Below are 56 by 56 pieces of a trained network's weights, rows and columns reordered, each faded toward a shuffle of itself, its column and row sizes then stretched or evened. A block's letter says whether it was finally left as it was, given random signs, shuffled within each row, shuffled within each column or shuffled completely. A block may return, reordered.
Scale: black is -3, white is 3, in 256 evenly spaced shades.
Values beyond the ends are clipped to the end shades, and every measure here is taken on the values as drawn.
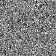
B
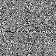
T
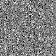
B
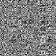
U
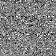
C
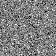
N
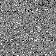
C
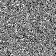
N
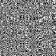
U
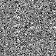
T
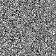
B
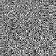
U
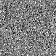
N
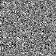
T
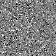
B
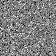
N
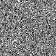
B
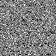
C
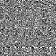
U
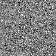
B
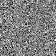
B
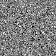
C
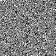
B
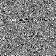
C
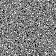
N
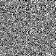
T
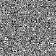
T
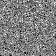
N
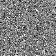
B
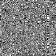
U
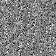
B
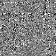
T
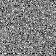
C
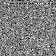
C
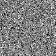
B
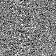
B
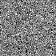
B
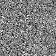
B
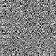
U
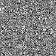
T
